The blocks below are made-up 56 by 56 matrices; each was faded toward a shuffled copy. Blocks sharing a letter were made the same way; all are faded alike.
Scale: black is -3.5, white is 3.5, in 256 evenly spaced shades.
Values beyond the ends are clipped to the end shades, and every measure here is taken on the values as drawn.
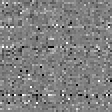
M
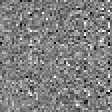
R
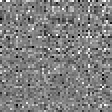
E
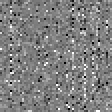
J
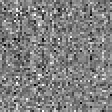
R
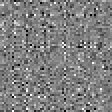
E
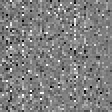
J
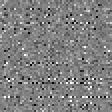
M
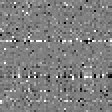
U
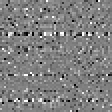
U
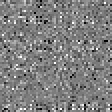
M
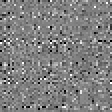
U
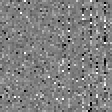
J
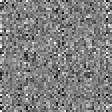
R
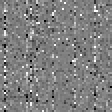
J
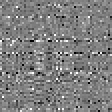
U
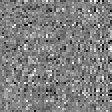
E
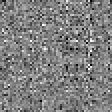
R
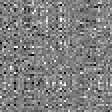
E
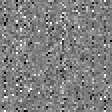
J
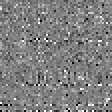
M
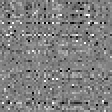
U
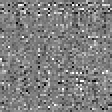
M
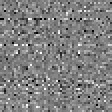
U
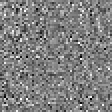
R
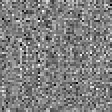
R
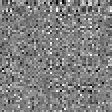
E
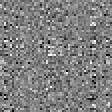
E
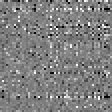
U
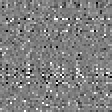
M
